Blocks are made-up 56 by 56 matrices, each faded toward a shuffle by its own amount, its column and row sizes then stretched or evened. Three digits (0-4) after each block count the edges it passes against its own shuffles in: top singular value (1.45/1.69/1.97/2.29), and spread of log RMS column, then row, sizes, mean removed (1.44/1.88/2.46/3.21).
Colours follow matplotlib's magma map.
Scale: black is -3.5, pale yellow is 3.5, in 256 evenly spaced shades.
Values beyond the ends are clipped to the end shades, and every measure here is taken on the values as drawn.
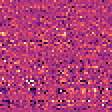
2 1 3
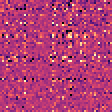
3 2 3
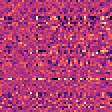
4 1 3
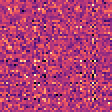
3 2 2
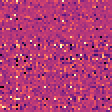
0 1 3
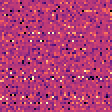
1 0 3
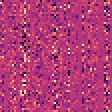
0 4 0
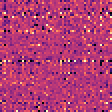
3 2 3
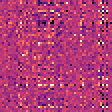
4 3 2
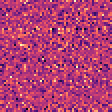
3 0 2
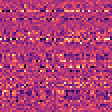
4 0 4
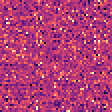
2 1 0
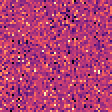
0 2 0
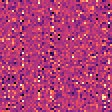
2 3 0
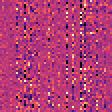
1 4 0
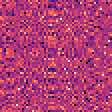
4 0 0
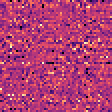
2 1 2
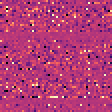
0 1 4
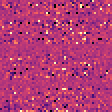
0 1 3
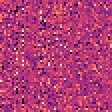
0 3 0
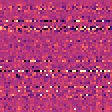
3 0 4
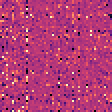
1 3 1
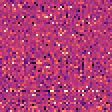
2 0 2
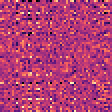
4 3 3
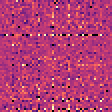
3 2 3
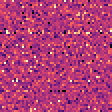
1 0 2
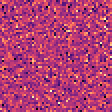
2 1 0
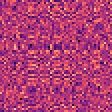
4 1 1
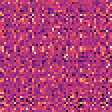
4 2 2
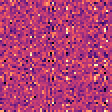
3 3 1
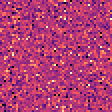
0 1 0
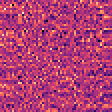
3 1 1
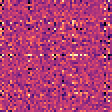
3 3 2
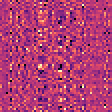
4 3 1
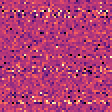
3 0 3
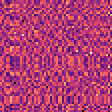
4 2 0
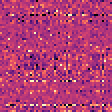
4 1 3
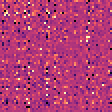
2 3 2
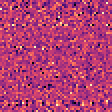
2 0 2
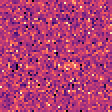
1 1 1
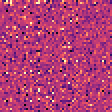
1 2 1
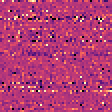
2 1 3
